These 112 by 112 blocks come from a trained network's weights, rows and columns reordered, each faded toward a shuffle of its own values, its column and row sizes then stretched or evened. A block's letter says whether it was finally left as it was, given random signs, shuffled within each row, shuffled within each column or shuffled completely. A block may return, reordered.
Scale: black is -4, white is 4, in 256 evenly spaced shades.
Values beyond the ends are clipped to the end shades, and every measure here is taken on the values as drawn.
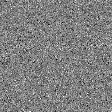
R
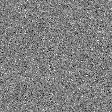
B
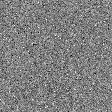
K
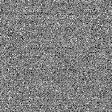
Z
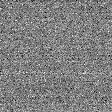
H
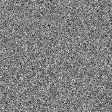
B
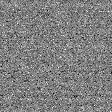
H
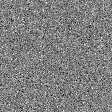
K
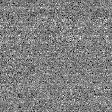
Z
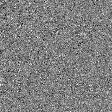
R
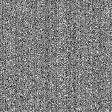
B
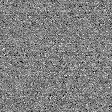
H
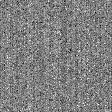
B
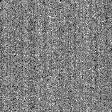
Z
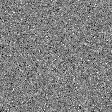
K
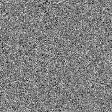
R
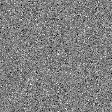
R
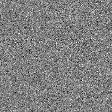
R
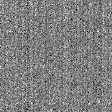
Z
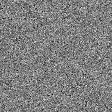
H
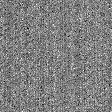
B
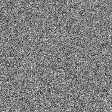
R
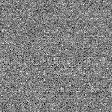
Z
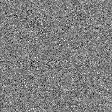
R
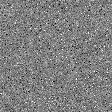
K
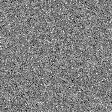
K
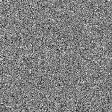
B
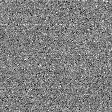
H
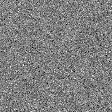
R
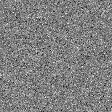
K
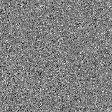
R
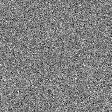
R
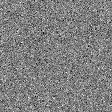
K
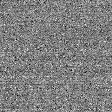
H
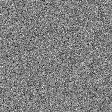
K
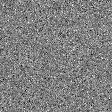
K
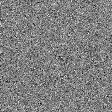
B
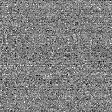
Z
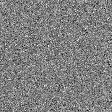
H
